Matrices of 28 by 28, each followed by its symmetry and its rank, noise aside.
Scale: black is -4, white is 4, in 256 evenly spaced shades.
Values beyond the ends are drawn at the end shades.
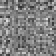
antisymmetric, rank four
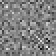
symmetric, rank five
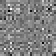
no symmetry, rank five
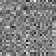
no symmetry, rank five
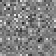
symmetric, rank five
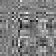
no symmetry, rank three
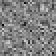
symmetric, rank five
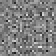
antisymmetric, rank four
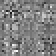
no symmetry, rank four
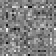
antisymmetric, rank four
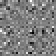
symmetric, rank three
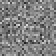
no symmetry, rank five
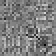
symmetric, rank four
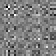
symmetric, rank three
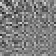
no symmetry, rank four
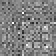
symmetric, rank five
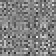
no symmetry, rank three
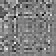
antisymmetric, rank four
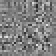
antisymmetric, rank four
